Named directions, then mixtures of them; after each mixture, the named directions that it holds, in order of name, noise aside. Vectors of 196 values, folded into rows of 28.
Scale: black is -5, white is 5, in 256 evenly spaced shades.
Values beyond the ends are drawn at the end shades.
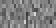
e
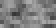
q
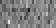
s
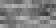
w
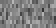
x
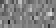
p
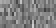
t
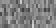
s, t.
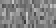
e, w, x.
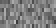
t, x.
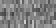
e, t, w.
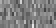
e, t.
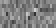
e, t.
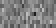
e, q, x.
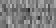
s, t, x.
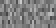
p, t, x.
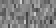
e.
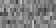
p, t, w.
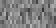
x.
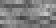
w.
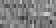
e, t, w.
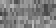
t, w.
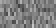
t.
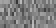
t.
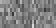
t.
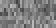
t, w.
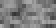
q.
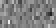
p.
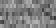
q, w, x.
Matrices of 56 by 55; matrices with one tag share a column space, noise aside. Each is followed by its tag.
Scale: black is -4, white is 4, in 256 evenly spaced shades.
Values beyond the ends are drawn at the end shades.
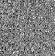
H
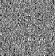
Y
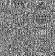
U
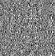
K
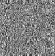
Y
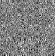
Y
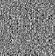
K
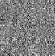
Y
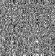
Y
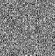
K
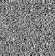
Y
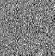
K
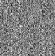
H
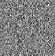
K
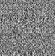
K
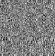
Y
